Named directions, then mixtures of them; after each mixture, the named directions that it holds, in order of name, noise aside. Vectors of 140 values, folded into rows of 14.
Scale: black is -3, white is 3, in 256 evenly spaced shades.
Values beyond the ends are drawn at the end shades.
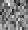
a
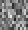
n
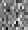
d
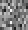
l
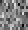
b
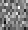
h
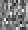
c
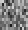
a, b, n.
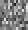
c.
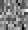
a, b, c.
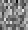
c, l.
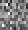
b, h, l.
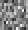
c, h.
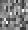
b, c.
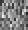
b, n.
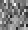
b, c, h.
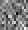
d, h, n.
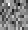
a.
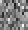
b.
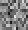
c, l, n.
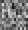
n.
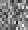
b, d, n.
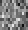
b.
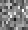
c, h, n.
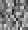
a, b, d.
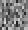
d, h, n.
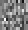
b, c, d.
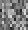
n.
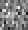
b, h, n.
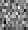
h.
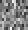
b, d, l.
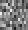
l.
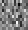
a, d.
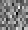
c, d, n.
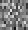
a, h, l.
